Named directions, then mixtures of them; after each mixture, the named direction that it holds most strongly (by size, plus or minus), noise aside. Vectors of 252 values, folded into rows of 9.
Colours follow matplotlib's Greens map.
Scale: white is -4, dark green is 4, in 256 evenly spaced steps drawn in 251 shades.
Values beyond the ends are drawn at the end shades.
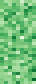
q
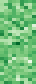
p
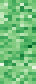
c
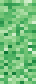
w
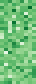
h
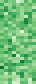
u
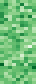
c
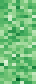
p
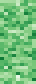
q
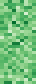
h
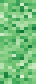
c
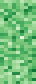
q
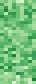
u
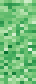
w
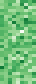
q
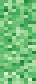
u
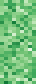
w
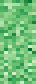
w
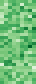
c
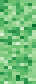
p
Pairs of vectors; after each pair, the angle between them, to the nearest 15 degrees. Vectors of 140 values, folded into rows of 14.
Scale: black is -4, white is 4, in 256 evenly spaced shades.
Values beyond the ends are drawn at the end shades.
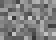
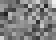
60 degrees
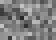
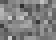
150 degrees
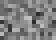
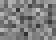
90 degrees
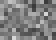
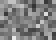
15 degrees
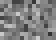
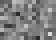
150 degrees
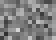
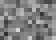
15 degrees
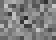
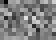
120 degrees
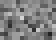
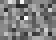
90 degrees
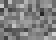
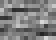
90 degrees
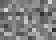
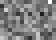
45 degrees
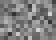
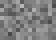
45 degrees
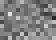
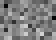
75 degrees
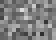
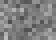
90 degrees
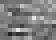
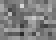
45 degrees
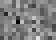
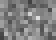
75 degrees
